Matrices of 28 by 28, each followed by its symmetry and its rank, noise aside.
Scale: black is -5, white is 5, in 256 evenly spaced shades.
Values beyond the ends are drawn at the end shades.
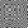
symmetric, rank two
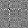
no symmetry, rank two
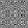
no symmetry, rank two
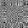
no symmetry, rank three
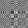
symmetric, rank one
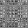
antisymmetric, rank two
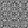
symmetric, rank two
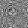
symmetric, rank two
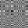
no symmetry, rank one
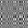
no symmetry, rank one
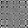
symmetric, rank one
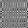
no symmetry, rank one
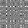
symmetric, rank two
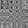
no symmetry, rank two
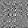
no symmetry, rank three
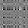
no symmetry, rank one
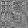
antisymmetric, rank two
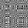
antisymmetric, rank two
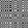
symmetric, rank one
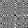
symmetric, rank two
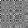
symmetric, rank two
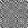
symmetric, rank two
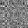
no symmetry, rank three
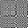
symmetric, rank two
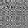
no symmetry, rank three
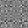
antisymmetric, rank two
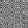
no symmetry, rank two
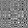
no symmetry, rank three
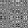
antisymmetric, rank two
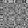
no symmetry, rank three
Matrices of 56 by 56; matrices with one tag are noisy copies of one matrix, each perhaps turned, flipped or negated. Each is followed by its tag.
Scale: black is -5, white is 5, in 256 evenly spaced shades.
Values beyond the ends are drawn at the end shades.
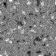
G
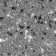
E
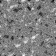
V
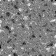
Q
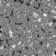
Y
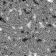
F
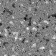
E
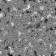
Q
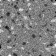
Q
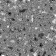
Y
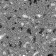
F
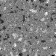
Y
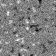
E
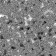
E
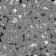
Y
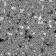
E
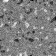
F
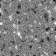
V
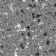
E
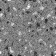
Q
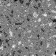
Y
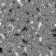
F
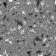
G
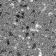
E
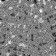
Y
